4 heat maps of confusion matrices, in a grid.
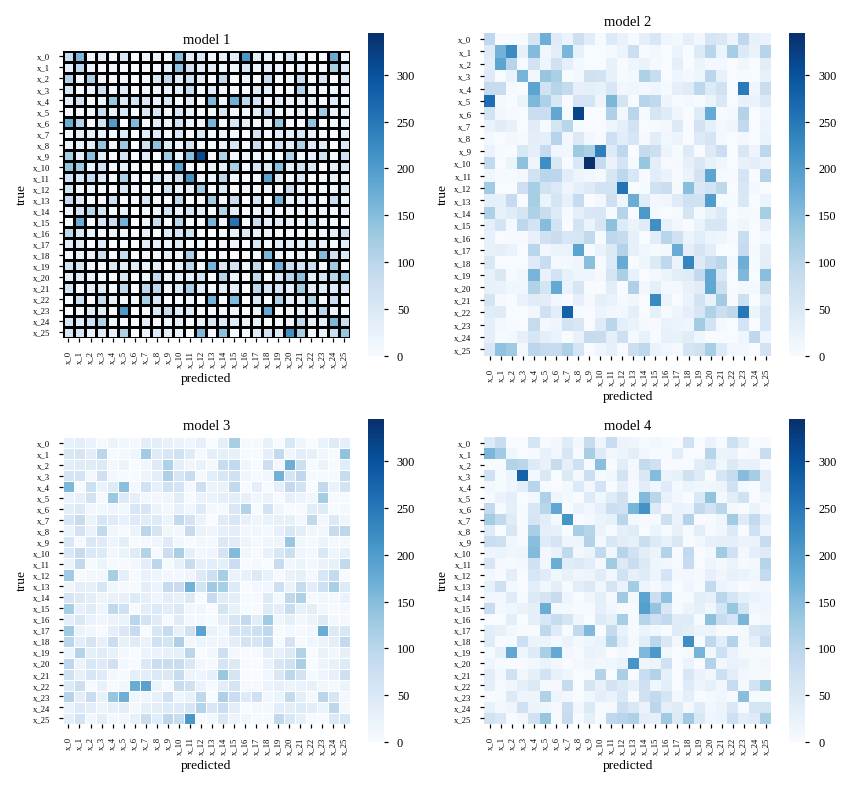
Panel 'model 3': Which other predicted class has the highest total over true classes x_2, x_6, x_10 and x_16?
x_15
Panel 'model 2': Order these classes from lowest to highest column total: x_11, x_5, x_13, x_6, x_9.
x_13, x_9, x_11, x_6, x_5
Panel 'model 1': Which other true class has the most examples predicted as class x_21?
x_20
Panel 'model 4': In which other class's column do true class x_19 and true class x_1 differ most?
x_15
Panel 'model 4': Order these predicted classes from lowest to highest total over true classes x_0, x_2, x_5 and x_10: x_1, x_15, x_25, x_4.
x_25, x_1, x_15, x_4
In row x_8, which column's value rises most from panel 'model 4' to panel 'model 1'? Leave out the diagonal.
x_3
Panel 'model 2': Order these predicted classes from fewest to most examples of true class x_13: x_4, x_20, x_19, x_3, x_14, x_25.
x_3, x_25, x_14, x_19, x_4, x_20
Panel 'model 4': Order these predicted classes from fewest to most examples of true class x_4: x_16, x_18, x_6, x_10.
x_6, x_18, x_16, x_10
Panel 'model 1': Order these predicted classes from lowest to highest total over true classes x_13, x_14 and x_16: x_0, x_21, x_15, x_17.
x_21, x_17, x_15, x_0
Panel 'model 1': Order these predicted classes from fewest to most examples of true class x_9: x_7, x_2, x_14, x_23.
x_7, x_23, x_14, x_2
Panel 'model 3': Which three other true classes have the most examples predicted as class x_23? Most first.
x_17, x_5, x_4
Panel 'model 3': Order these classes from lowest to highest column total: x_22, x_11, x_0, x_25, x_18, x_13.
x_22, x_13, x_18, x_25, x_11, x_0
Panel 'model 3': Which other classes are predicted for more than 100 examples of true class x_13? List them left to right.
x_11, x_14, x_24
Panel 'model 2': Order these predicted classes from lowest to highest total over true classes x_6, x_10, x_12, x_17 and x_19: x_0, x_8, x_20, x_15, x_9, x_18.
x_15, x_18, x_0, x_9, x_20, x_8
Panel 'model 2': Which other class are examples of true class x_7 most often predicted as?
x_23
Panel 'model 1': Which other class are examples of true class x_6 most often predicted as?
x_4
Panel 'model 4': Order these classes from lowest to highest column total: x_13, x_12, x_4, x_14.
x_13, x_4, x_12, x_14
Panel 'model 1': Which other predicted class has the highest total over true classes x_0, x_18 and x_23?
x_5
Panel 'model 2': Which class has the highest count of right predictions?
x_12
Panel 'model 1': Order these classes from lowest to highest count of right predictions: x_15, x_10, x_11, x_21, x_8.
x_21, x_8, x_10, x_11, x_15
